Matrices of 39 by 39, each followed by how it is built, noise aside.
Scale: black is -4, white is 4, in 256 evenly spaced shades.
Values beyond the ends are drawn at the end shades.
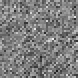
Hankel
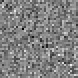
banded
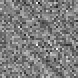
Toeplitz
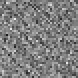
Toeplitz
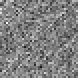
Hankel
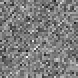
Hankel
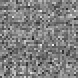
blocks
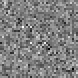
banded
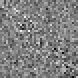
banded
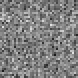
blocks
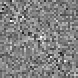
banded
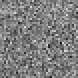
noise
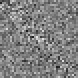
banded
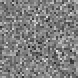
noise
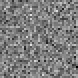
repeating rows
